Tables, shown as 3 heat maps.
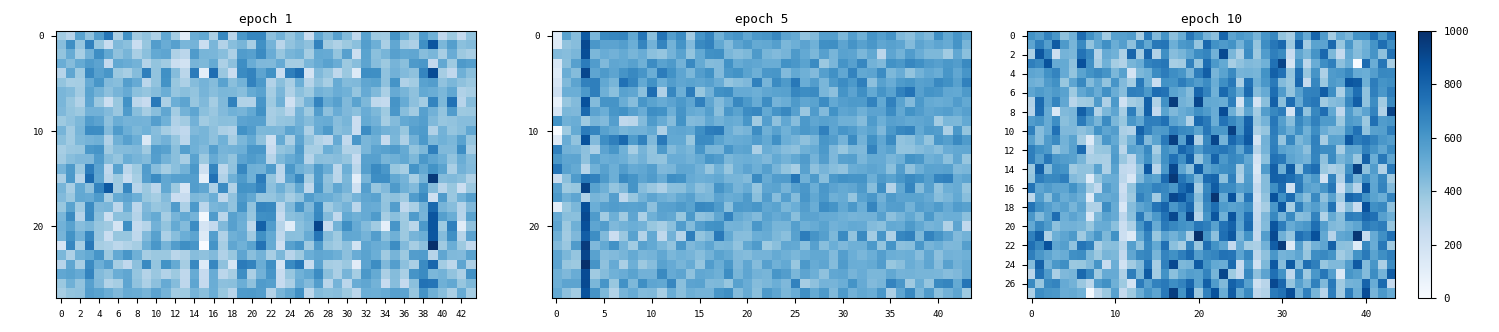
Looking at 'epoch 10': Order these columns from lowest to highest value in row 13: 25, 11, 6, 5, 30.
11, 6, 5, 25, 30
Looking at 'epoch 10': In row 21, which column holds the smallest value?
12
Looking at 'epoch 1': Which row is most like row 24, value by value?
4
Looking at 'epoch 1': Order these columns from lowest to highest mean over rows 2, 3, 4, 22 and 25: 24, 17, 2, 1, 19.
17, 2, 24, 1, 19
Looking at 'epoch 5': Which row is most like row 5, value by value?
15
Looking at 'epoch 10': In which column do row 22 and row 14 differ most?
39
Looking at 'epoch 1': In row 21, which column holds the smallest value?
15
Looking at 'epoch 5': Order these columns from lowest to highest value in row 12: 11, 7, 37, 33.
37, 7, 11, 33
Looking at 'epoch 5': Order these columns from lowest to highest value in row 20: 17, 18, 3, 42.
18, 42, 17, 3
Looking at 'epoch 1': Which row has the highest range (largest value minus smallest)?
22
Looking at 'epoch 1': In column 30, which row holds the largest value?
20
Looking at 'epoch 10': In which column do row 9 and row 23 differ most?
19
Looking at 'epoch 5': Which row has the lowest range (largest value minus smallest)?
13
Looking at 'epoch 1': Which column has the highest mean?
39
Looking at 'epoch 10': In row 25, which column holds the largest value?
23
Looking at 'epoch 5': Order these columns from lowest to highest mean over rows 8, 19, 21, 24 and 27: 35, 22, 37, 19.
35, 19, 22, 37
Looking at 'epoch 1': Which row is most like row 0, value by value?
16
